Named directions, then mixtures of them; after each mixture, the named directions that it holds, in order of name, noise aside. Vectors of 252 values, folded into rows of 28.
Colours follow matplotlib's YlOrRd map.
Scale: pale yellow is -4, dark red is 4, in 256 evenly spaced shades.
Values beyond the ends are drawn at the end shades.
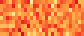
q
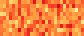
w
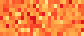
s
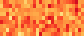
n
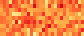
n, q, s.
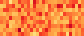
q, s, w.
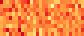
n, q.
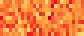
n, q, s.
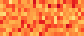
n, q, w.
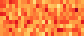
w.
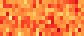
n.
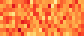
q.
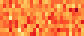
n, q, w.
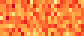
q.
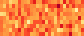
w.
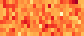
n, q.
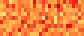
n, q, w.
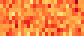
n, q, w.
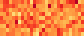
n, q, s.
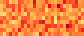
n, q, w.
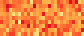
n, q, s.
